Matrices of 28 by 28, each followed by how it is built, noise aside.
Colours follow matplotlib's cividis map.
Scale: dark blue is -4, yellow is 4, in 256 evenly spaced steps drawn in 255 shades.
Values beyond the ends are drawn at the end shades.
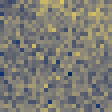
smooth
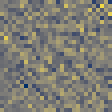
Toeplitz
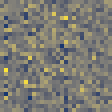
uneven columns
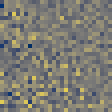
lower triangular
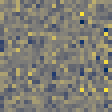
uneven columns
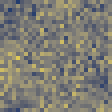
smooth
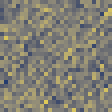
Hankel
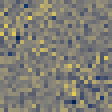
block diagonal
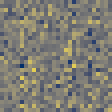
uneven columns
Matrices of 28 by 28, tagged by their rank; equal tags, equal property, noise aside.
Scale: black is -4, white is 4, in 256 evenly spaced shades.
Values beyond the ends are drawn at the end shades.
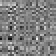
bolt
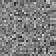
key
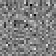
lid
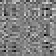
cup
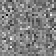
key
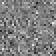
key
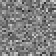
key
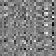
bolt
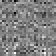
cup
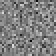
key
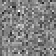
key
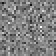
key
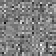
lid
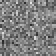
key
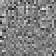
lid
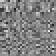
cup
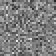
key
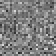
lid
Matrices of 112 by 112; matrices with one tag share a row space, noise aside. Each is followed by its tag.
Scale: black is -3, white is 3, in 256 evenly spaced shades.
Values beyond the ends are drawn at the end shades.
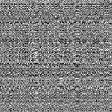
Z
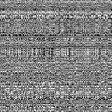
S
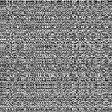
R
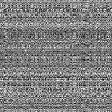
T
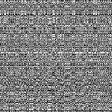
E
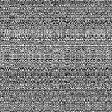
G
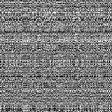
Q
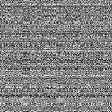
Q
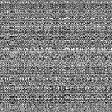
G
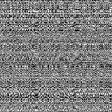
Z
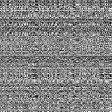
Z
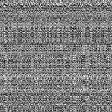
T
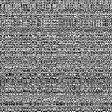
Q
